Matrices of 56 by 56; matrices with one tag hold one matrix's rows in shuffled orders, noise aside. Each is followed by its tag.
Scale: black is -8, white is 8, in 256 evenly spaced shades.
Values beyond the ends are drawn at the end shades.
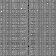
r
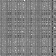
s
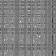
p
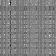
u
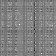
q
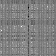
r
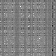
p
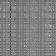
u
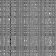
u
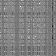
p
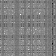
p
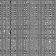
u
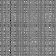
u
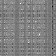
p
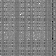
p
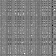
s
